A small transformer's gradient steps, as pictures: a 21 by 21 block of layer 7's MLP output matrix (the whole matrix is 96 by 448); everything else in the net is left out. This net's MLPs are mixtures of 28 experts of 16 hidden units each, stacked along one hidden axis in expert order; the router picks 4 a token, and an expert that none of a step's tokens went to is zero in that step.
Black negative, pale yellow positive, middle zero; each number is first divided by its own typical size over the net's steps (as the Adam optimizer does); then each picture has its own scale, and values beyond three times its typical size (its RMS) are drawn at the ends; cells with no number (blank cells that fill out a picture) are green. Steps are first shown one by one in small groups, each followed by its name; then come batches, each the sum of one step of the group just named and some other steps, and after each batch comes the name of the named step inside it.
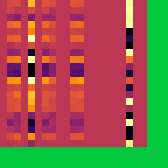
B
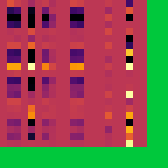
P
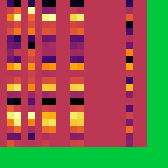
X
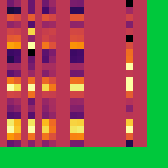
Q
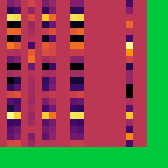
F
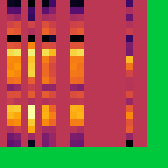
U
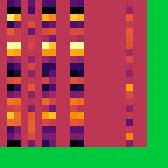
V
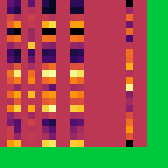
Q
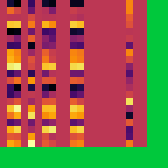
B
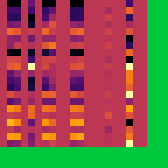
P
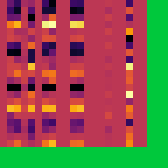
P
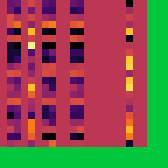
Q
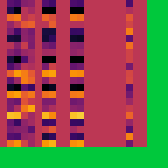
F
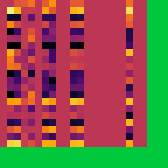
B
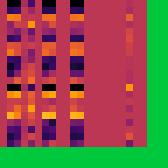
V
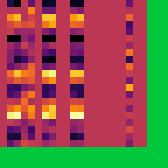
X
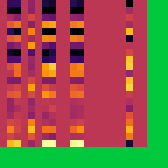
Q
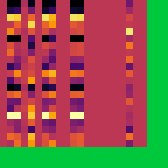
F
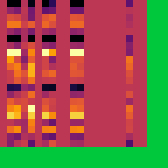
U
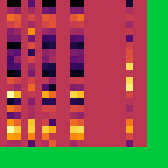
Q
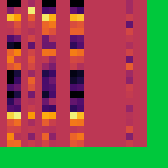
X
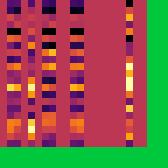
Q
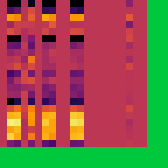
X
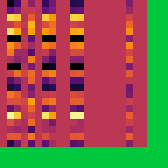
F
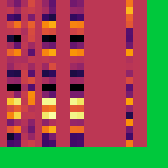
B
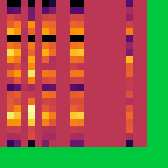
U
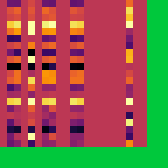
B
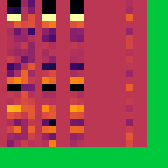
V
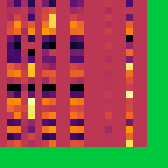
P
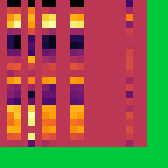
X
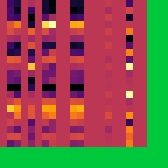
P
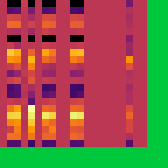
U
